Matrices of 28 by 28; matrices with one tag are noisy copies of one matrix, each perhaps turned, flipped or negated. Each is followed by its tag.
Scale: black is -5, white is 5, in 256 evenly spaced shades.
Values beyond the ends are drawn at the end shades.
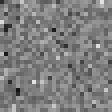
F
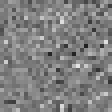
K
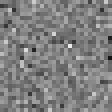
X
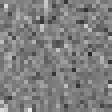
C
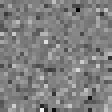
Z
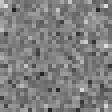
C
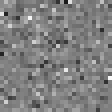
Z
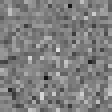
K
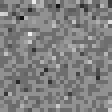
F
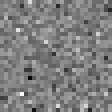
F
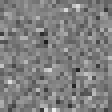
Z
